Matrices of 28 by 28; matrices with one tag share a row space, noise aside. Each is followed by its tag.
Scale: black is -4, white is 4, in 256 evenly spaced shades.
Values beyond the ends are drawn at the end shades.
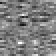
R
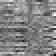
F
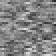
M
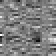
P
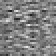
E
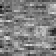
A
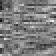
A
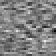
M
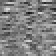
M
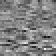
M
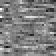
A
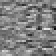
M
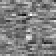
M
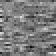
A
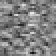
E
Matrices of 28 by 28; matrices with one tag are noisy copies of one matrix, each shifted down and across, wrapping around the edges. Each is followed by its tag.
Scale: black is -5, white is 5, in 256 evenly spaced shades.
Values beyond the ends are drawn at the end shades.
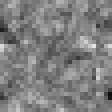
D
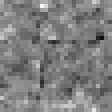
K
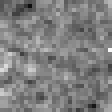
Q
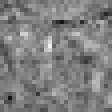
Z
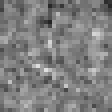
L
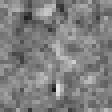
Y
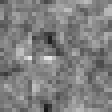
D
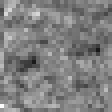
Q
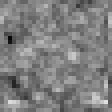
D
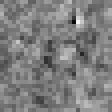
Y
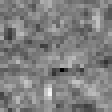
Z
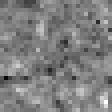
Z
